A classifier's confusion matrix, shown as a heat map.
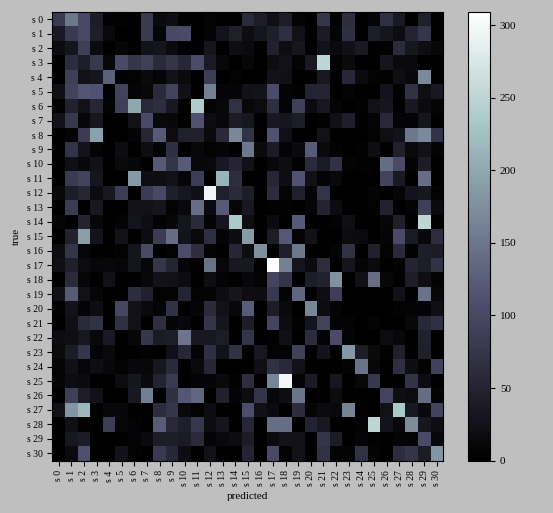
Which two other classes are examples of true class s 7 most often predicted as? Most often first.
s 11, s 1
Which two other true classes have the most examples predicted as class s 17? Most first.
s 25, s 28
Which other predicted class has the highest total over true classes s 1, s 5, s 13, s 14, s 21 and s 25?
s 29
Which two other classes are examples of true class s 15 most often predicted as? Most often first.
s 2, s 9
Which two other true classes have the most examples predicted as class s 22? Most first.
s 18, s 19
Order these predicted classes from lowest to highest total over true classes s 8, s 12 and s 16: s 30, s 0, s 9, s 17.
s 0, s 9, s 30, s 17
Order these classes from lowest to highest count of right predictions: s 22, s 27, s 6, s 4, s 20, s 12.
s 22, s 4, s 20, s 6, s 27, s 12
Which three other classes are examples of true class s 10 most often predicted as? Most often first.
s 26, s 8, s 27
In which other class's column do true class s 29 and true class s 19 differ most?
s 1
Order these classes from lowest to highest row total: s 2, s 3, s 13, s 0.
s 2, s 13, s 0, s 3
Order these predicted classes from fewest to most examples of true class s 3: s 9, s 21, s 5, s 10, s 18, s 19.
s 19, s 18, s 10, s 9, s 5, s 21
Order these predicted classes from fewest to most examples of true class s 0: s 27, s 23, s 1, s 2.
s 27, s 23, s 2, s 1
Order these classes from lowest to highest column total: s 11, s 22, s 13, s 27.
s 22, s 13, s 27, s 11
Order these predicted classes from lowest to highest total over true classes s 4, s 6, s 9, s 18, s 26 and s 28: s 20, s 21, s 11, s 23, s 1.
s 23, s 21, s 20, s 1, s 11
